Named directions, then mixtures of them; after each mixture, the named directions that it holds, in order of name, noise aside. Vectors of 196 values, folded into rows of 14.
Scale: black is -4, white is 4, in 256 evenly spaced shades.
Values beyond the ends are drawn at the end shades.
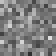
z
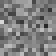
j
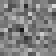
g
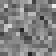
g, j, z.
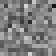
g, z.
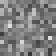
z.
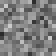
g, j, z.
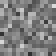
g, z.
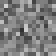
g, j.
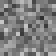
g, j.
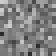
z.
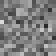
j.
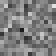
g, z.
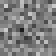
g.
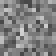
g, j, z.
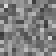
g, j, z.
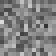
g, j, z.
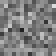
g, z.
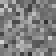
z.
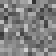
g, j, z.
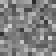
g, j, z.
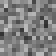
g, j, z.
